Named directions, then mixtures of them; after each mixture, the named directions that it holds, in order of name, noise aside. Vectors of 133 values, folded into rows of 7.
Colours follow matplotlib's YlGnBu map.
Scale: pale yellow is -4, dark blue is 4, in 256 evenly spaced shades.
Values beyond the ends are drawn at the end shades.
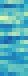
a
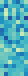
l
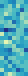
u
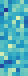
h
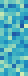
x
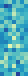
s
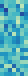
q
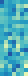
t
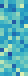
t, x.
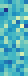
h, l, x.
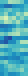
a.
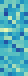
l, u.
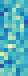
h, s.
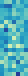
s.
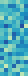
x.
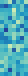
l, q, s.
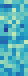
a, q, s.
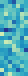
u.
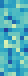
s, t, u.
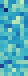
h, q.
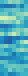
a.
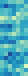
a, t.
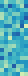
x.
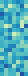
x.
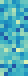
l, q.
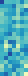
t.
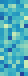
x.
